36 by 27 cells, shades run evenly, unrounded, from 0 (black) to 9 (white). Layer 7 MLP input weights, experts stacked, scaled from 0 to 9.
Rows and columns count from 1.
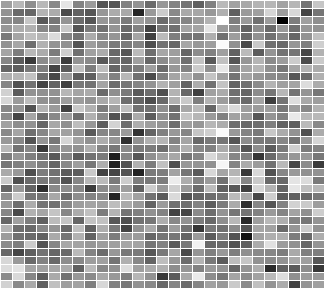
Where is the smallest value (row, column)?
3, 24
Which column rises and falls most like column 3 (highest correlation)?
6
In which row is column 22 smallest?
20
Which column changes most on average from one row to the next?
25
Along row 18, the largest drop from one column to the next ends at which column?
11
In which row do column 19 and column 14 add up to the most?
21
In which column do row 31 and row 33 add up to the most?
17
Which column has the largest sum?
19
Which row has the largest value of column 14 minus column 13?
5
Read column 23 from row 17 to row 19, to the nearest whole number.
7 4 3
